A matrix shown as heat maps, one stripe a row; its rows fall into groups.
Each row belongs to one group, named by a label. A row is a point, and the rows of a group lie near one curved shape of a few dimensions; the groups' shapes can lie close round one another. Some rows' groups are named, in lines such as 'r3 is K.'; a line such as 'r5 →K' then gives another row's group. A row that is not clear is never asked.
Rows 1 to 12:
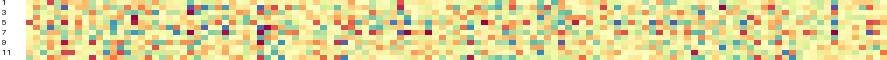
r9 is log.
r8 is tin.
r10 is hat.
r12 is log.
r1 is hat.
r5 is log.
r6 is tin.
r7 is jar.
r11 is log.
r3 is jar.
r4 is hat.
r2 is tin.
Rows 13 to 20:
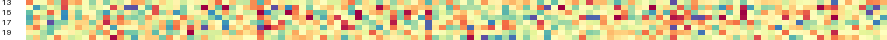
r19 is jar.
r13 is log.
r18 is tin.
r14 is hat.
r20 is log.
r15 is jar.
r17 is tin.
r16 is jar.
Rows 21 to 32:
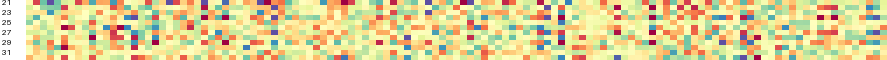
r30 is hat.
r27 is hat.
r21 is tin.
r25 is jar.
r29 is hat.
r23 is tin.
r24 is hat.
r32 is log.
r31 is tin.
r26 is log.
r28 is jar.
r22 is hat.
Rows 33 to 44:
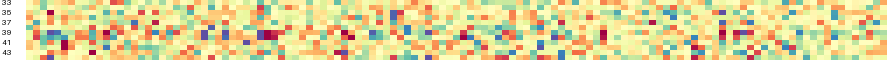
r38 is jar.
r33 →log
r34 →jar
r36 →log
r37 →hat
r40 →tin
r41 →hat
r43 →log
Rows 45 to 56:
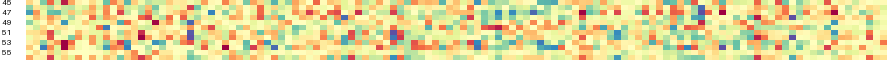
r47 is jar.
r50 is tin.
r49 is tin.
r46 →jar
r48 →log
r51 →log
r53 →log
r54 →hat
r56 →log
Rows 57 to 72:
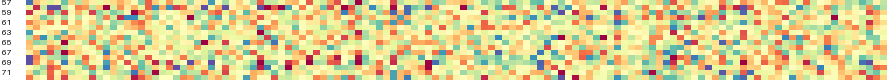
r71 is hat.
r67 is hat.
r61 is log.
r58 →tin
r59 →log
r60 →jar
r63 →jar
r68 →jar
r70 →jar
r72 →log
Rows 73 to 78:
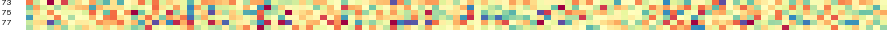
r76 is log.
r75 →jar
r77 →tin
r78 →jar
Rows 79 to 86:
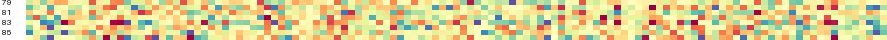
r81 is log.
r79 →log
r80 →hat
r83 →hat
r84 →tin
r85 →tin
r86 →jar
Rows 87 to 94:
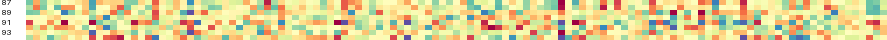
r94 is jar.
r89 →tin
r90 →tin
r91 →log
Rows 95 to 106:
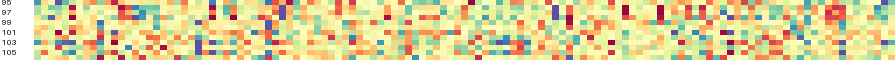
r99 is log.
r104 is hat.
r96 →hat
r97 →hat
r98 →hat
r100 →log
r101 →hat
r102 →log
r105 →tin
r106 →jar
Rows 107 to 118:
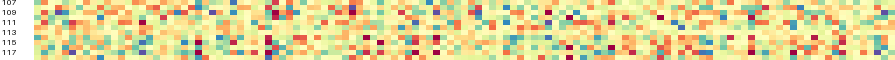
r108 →log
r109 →tin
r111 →hat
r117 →jar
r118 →log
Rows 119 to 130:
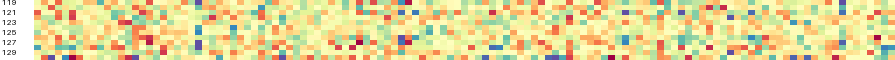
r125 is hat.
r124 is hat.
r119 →log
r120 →tin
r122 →hat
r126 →log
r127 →log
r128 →tin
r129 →hat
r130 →hat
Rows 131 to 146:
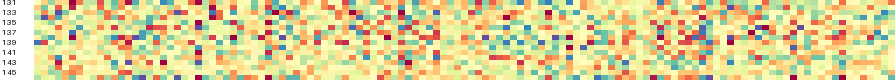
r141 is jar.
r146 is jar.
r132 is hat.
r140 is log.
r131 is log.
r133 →tin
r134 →tin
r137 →jar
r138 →hat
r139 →jar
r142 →tin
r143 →hat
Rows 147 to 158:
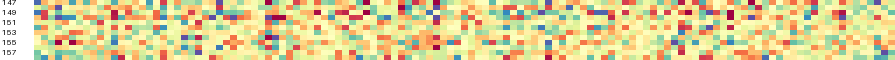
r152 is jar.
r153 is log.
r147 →jar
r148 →tin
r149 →jar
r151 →jar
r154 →jar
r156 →jar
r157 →tin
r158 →tin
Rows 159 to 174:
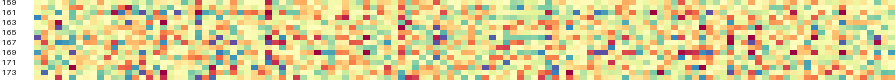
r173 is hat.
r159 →jar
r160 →log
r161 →jar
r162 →jar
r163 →hat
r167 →tin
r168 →tin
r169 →jar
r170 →tin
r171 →hat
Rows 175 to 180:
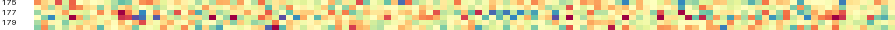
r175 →log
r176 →log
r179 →hat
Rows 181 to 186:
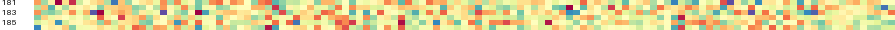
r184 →jar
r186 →jar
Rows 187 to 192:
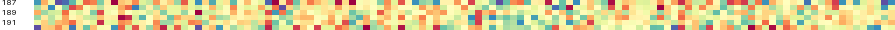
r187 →tin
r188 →hat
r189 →jar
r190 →log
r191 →log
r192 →jar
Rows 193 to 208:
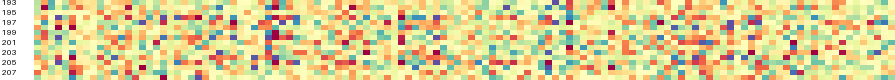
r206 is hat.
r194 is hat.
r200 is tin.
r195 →jar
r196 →tin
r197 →hat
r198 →hat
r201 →jar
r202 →log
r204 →hat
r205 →tin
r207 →log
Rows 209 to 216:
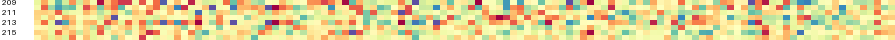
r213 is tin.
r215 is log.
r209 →jar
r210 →tin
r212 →tin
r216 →hat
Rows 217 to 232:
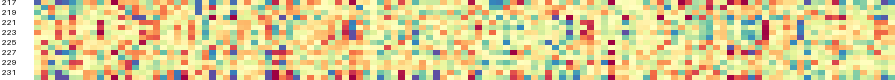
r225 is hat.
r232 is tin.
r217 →tin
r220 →hat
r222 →log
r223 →log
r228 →tin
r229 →hat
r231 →tin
